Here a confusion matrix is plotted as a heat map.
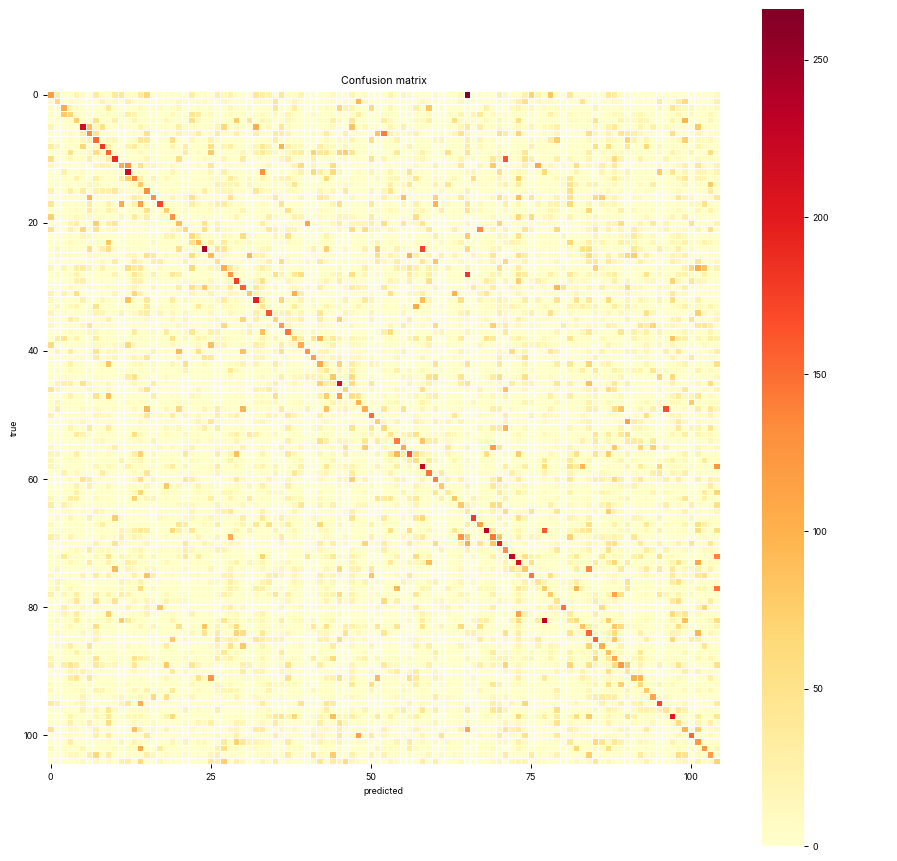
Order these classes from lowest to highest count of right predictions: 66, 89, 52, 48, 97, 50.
52, 48, 89, 50, 66, 97
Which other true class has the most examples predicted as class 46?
9
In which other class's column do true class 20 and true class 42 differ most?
40
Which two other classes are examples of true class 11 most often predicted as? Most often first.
12, 76
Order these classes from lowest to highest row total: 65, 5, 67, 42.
65, 67, 42, 5
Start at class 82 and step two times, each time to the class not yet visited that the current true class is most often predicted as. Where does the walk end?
104
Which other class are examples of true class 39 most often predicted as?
25
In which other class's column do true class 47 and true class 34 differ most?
45
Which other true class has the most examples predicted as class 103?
14
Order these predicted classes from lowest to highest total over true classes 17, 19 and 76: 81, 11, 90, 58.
58, 90, 81, 11
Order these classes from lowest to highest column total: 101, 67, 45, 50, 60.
67, 50, 60, 45, 101
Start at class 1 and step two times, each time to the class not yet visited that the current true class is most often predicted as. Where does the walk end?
100
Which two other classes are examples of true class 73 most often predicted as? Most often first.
101, 59
